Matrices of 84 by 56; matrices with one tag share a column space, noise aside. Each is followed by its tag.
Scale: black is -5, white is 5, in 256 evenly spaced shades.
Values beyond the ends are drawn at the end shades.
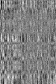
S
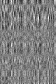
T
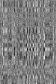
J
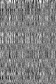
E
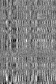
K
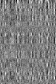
E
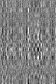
J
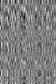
T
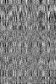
T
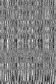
K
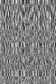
T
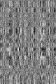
J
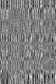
S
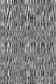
T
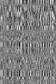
T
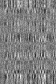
S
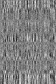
S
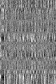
S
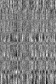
S
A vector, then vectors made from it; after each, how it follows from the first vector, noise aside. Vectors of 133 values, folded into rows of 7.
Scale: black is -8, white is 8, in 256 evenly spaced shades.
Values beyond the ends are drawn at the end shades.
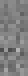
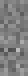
copied.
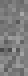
sign-scrambled.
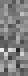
negated, scaled up.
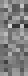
reversed, scaled up.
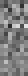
reversed, negated, scaled up.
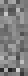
wrapped around, scaled up.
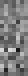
negated, scaled up.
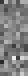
wrapped around, negated, scaled up.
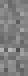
negated.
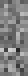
negated, scaled up.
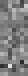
wrapped around, scaled up.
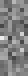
wrapped around, negated, scaled up.
